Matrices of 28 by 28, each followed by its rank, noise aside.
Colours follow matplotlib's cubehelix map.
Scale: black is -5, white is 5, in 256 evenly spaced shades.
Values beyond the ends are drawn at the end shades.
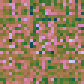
six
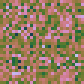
six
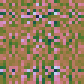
three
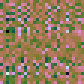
three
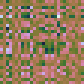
three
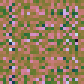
three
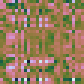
three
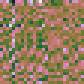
three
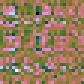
three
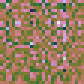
four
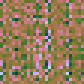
three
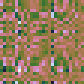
two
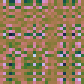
two
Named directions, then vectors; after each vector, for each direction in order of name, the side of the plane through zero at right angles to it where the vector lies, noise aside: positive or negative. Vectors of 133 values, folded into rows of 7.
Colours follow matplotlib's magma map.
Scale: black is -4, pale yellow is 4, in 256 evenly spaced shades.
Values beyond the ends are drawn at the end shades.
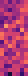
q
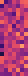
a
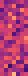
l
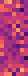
negative, negative, negative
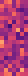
negative, negative, negative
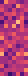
negative, negative, positive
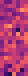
positive, positive, positive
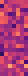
positive, negative, negative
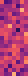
positive, positive, positive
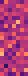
negative, negative, positive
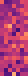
positive, positive, positive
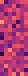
positive, positive, negative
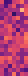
positive, positive, positive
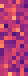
negative, positive, negative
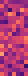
negative, positive, positive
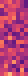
negative, positive, negative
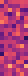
positive, negative, negative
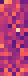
negative, negative, negative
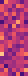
negative, negative, positive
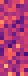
positive, positive, negative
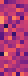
positive, positive, negative
